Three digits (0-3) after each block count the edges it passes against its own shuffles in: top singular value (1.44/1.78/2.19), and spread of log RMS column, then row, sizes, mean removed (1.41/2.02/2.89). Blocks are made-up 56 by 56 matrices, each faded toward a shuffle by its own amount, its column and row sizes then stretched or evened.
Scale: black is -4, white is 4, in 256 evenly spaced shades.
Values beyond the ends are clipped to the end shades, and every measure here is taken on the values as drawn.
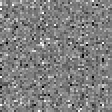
0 2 1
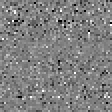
0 0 2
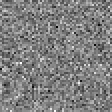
2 0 0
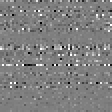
2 0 3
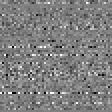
1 0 3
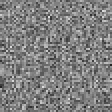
2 0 1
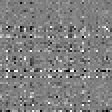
2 2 3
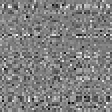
3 0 2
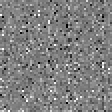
0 2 1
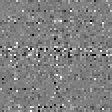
1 1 2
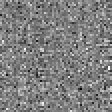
1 1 0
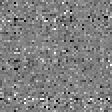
1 1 2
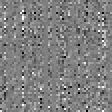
0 3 1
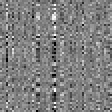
3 3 1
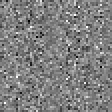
0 2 0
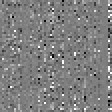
0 3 0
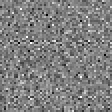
2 0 1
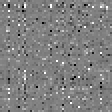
2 2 1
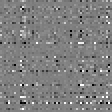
2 2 3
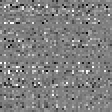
1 2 3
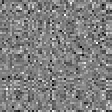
3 1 1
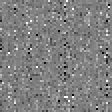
0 2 0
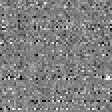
0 1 3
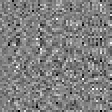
3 2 1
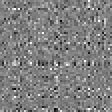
3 2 2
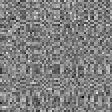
3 0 1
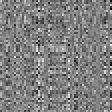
3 3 0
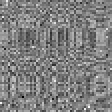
3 1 0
